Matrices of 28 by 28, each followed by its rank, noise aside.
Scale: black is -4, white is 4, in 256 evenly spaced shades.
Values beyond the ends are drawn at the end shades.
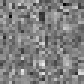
five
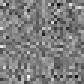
six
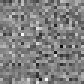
six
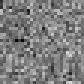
six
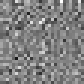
five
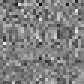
six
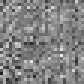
six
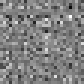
five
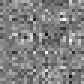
four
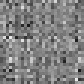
four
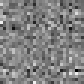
four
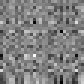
three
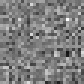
six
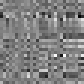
three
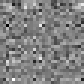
four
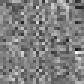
four
